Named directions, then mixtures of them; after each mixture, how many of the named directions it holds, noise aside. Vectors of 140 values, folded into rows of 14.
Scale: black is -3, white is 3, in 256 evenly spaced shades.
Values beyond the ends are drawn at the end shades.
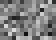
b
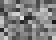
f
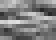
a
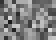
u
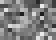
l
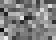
one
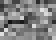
three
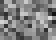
three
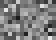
three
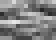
one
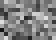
two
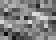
four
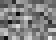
four
